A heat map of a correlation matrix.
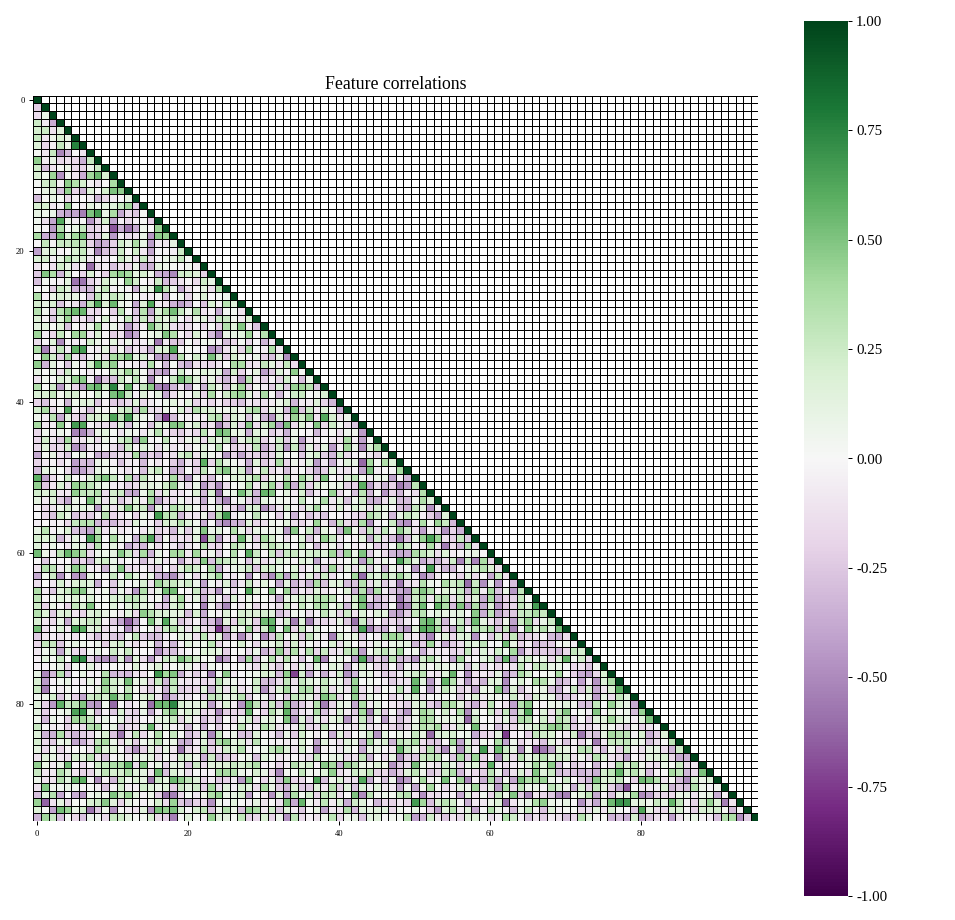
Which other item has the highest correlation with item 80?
18
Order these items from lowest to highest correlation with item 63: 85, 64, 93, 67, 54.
64, 67, 93, 54, 85
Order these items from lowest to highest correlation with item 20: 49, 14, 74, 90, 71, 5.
14, 49, 71, 5, 90, 74
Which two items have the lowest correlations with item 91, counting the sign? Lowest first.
78, 93
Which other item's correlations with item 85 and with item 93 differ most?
67
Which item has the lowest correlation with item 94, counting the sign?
7
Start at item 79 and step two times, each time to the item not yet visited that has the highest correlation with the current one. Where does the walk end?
38
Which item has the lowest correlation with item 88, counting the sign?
47
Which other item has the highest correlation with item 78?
93
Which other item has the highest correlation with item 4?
41
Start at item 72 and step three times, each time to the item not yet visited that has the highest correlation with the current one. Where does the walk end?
58
